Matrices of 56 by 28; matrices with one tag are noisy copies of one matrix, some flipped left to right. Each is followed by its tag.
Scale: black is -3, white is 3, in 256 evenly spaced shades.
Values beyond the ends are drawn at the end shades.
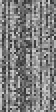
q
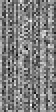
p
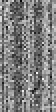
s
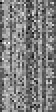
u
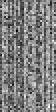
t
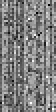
t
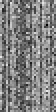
q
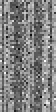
s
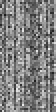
q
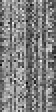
u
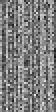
p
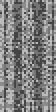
s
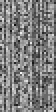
t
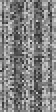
s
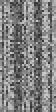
s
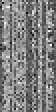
u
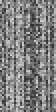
q
